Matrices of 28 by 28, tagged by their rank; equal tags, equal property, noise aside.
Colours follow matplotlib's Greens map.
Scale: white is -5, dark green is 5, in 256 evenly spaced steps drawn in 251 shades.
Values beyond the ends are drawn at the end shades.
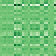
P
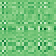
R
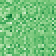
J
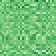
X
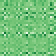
R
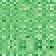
X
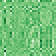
X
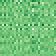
X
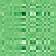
P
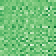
X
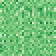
J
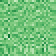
X
